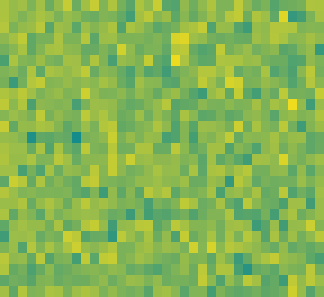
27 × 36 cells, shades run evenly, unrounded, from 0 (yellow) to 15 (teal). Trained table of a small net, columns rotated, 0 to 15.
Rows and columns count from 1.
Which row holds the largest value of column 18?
25
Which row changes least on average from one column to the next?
4
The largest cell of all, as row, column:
13, 9
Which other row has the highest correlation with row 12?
2
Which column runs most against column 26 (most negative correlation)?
3
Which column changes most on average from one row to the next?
10
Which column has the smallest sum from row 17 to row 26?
21
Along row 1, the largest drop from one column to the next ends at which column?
16
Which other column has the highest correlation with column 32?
1
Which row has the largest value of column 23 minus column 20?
6
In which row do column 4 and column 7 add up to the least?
15
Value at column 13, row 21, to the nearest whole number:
12
